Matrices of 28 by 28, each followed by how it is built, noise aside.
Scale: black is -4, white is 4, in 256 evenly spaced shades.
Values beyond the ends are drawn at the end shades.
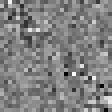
banded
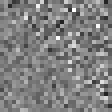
upper triangular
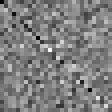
diagonal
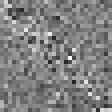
banded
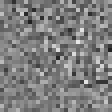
upper triangular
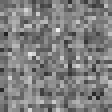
blocks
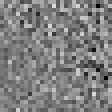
upper triangular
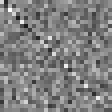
diagonal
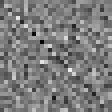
diagonal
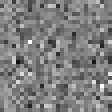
low rank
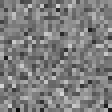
noise
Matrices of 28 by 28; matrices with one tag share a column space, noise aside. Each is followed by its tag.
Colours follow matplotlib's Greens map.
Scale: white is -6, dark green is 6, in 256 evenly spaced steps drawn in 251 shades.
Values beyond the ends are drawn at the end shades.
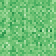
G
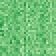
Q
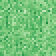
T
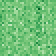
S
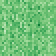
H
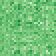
S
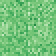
Q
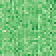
T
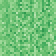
G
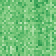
S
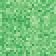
T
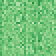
S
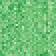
H
